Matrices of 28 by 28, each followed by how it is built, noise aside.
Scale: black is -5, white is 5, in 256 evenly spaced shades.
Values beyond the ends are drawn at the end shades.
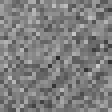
Hankel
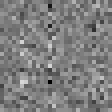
uneven columns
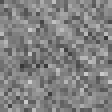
Toeplitz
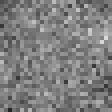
smooth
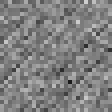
Hankel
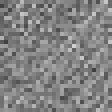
Hankel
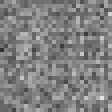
blocks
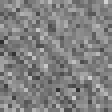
Toeplitz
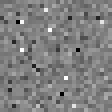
sparse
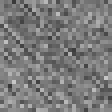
Toeplitz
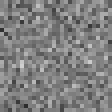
noise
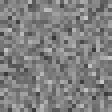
noise
